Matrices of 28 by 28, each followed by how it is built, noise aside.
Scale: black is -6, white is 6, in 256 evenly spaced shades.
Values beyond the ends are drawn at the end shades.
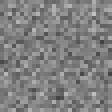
repeating columns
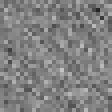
Toeplitz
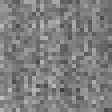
blocks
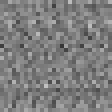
repeating columns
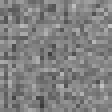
blocks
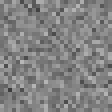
Toeplitz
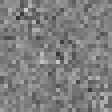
block diagonal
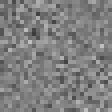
block diagonal
